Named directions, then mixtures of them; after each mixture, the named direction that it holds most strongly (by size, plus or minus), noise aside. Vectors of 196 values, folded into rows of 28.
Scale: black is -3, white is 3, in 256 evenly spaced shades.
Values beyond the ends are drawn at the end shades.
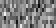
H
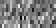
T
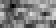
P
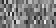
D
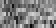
P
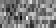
P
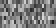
D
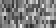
H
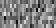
H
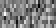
H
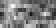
P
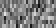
H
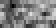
P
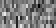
H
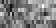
P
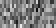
H
